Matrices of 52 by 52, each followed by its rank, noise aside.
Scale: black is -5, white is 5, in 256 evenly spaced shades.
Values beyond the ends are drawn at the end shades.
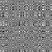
three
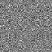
six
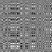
two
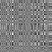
two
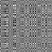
two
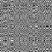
three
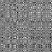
four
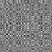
three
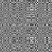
three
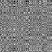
four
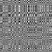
two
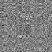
six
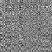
six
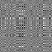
two
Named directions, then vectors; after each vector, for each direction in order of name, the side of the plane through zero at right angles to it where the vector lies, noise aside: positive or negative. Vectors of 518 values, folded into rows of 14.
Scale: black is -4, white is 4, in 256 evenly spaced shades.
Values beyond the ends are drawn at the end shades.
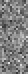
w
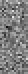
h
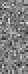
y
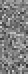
positive, positive, positive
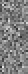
negative, negative, positive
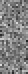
negative, negative, negative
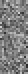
positive, positive, positive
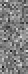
positive, positive, negative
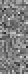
positive, positive, positive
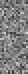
negative, negative, negative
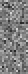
positive, positive, negative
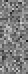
negative, negative, positive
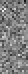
negative, positive, negative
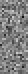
positive, negative, negative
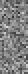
negative, negative, negative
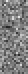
positive, positive, negative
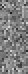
negative, negative, positive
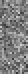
positive, positive, positive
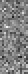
negative, negative, negative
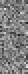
negative, negative, negative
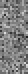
negative, negative, negative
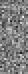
negative, positive, positive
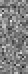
positive, negative, negative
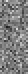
positive, positive, negative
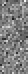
negative, negative, positive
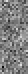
positive, positive, negative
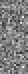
negative, positive, positive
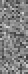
negative, negative, negative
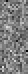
negative, negative, positive
